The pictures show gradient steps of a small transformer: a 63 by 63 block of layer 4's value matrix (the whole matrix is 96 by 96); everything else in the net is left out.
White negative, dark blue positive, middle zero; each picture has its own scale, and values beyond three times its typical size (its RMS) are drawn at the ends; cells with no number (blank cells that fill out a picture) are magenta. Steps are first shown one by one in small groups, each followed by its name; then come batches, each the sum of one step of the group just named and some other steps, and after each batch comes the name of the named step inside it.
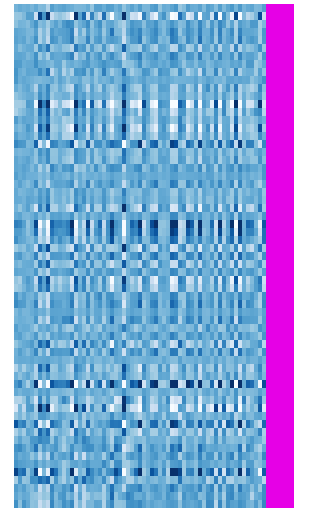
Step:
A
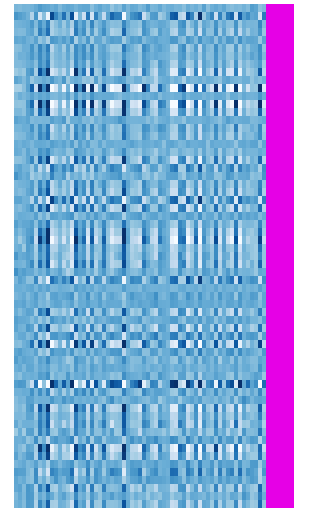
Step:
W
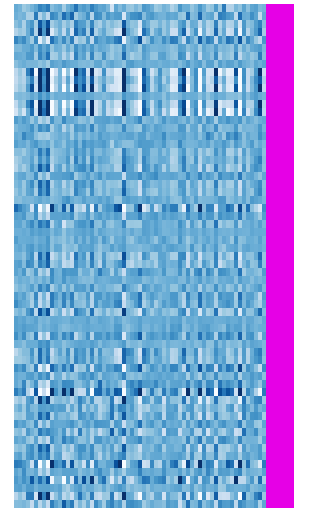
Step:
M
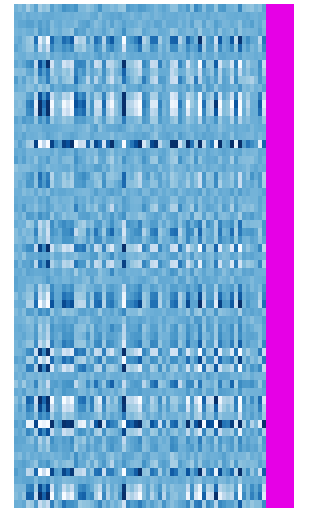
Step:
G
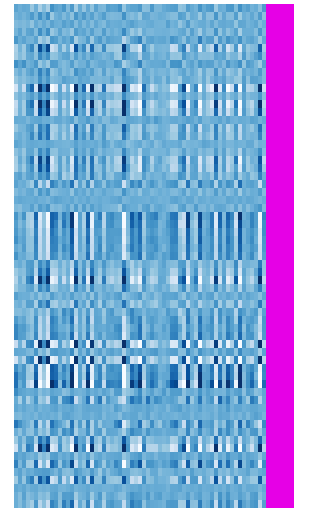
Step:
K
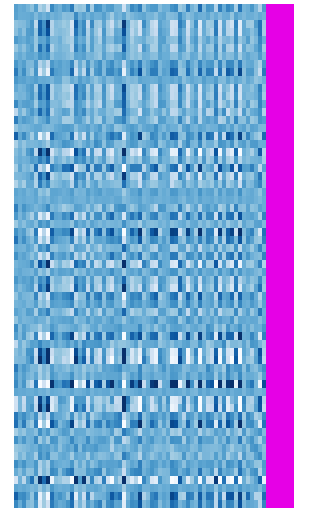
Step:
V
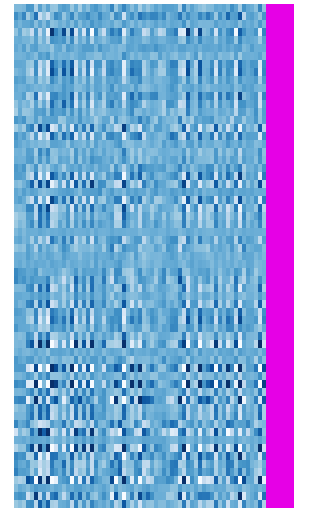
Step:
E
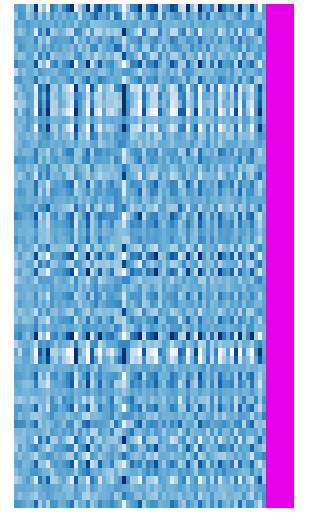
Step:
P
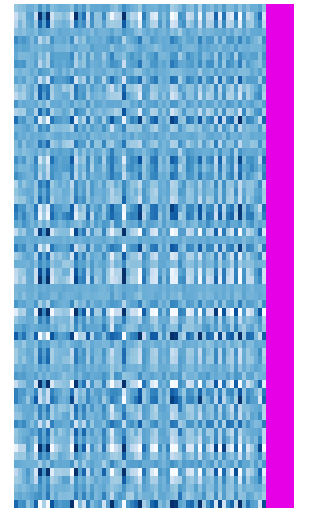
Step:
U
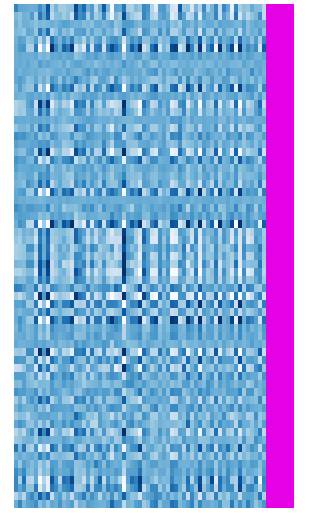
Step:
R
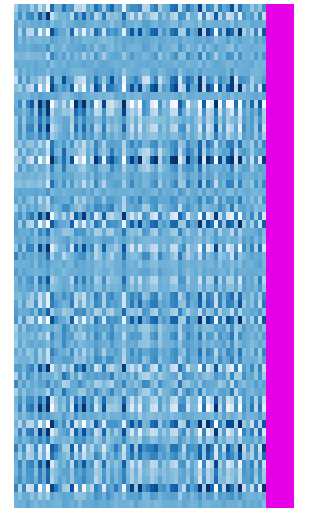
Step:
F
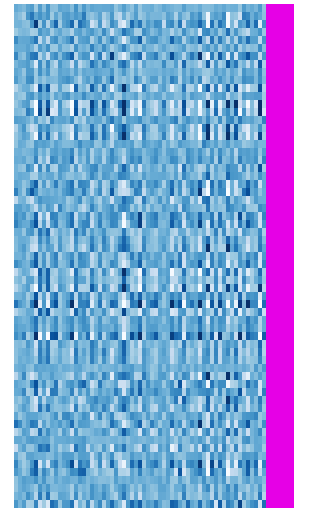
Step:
U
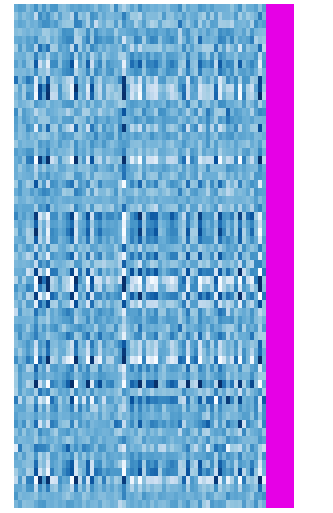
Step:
P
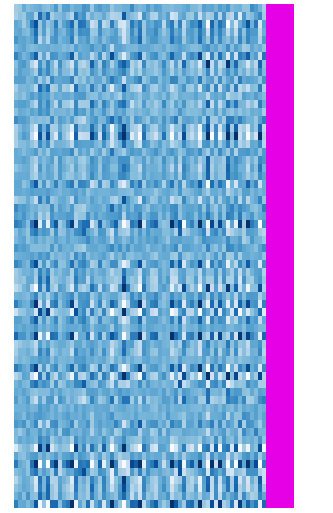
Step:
U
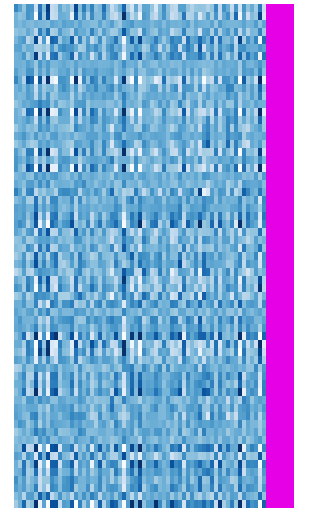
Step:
R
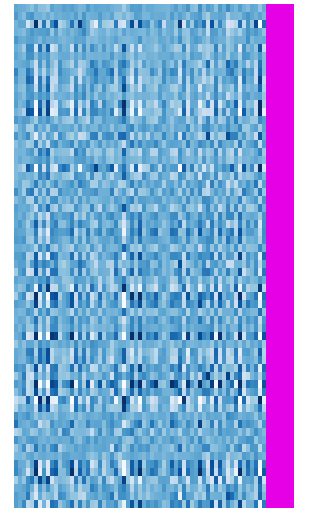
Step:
V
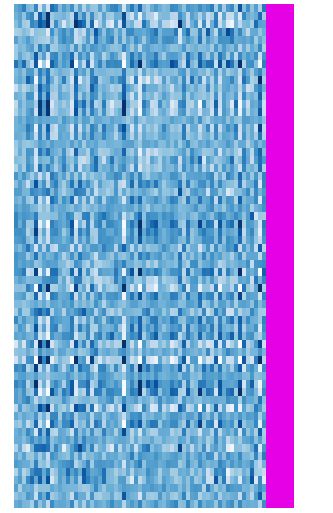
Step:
F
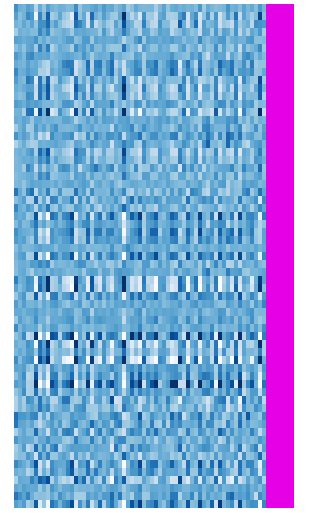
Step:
V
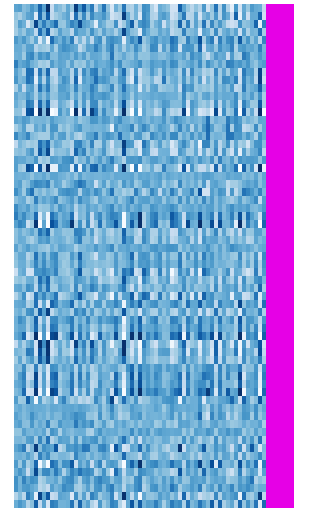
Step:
R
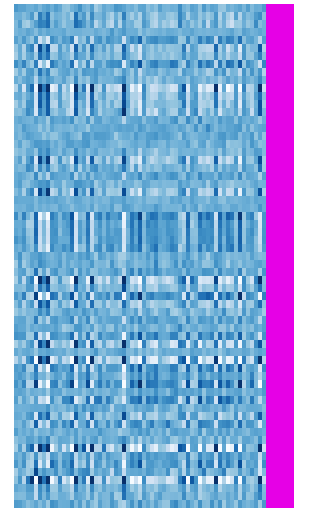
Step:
K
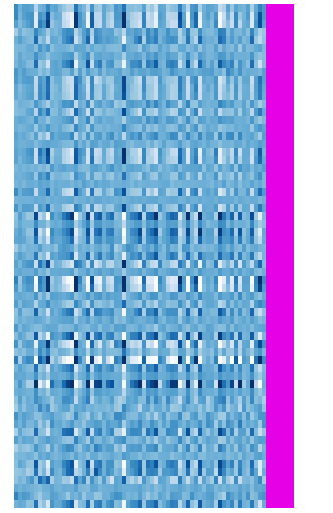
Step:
V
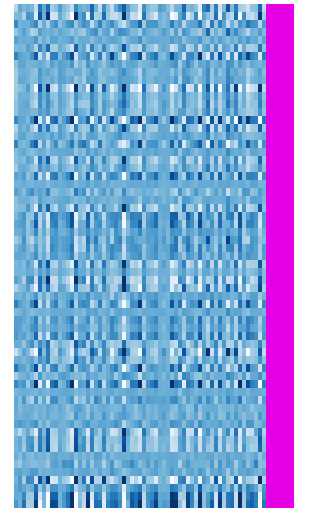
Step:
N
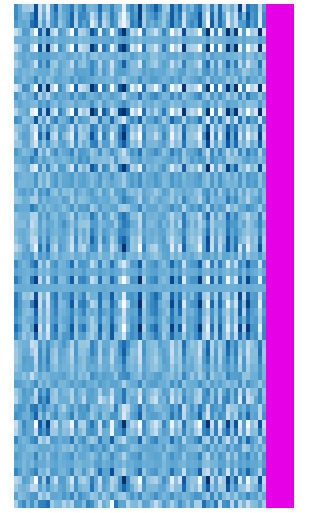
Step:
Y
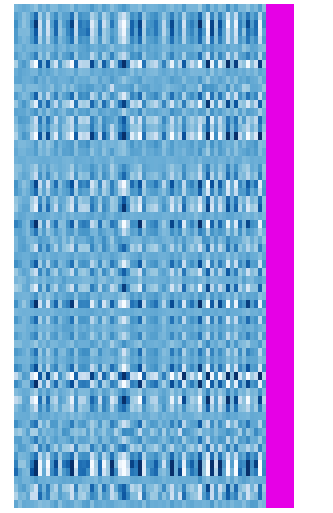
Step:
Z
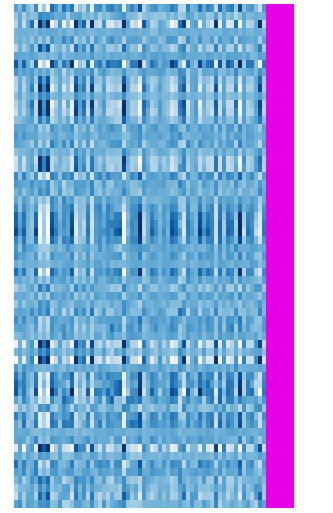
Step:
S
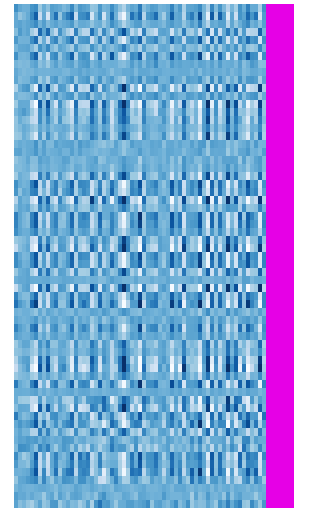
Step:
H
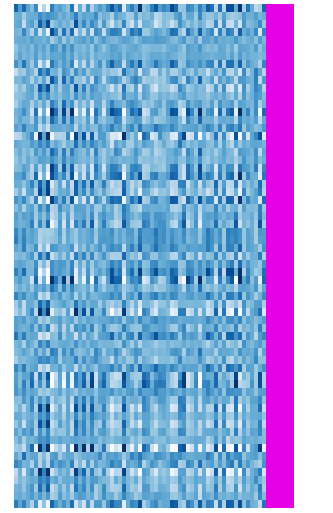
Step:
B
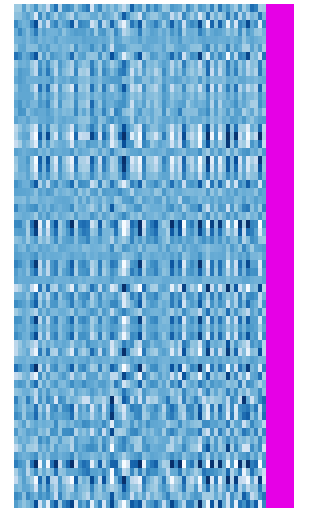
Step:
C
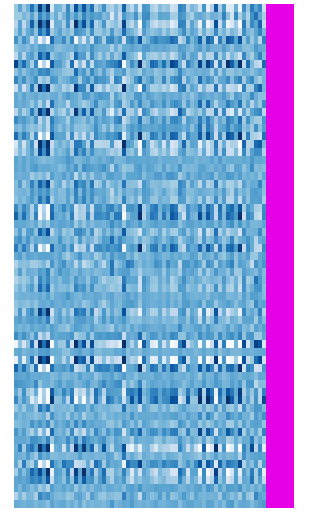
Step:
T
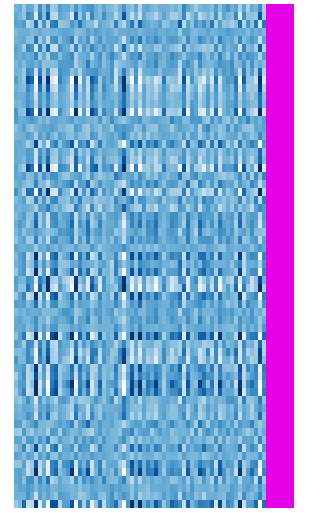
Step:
N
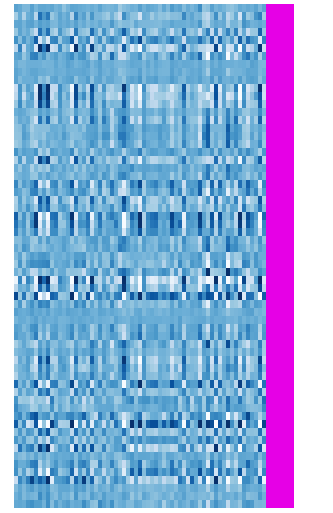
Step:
H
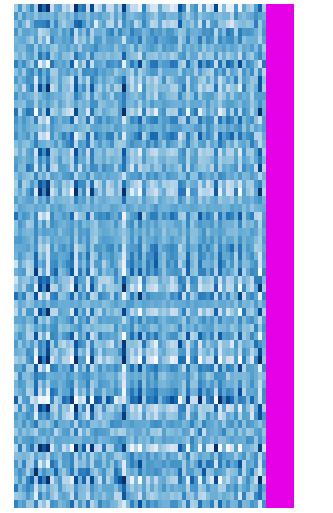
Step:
T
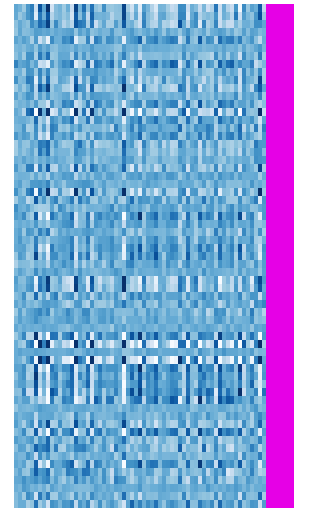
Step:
T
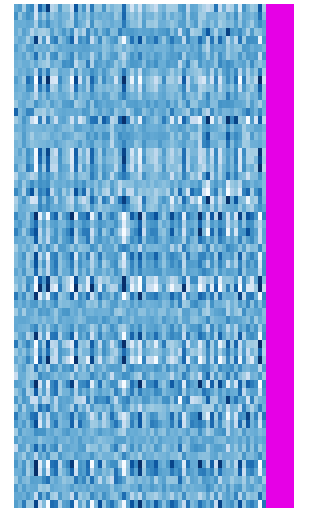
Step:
H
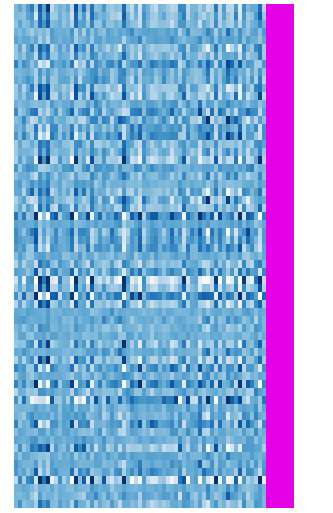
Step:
T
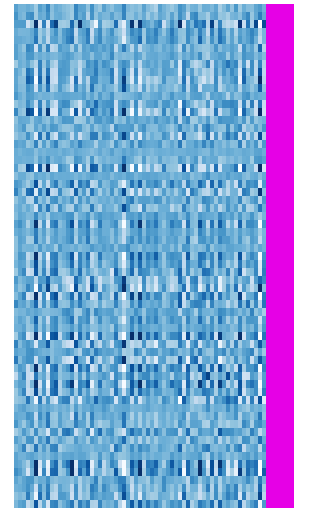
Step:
Z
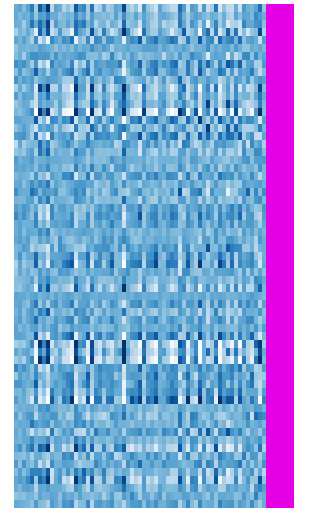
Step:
T
